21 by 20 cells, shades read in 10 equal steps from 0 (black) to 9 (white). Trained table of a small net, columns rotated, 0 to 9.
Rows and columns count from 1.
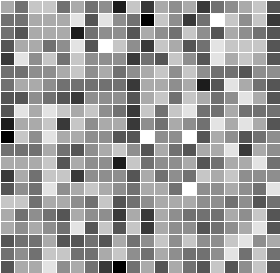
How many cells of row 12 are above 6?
2
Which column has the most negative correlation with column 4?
12
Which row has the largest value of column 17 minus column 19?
7
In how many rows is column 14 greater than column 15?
15
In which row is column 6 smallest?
3
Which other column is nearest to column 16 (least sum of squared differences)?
13
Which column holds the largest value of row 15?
14
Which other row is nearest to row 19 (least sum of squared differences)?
8
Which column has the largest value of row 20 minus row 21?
9
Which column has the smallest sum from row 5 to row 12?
1
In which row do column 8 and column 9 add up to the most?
4
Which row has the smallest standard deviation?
6
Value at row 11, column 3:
5
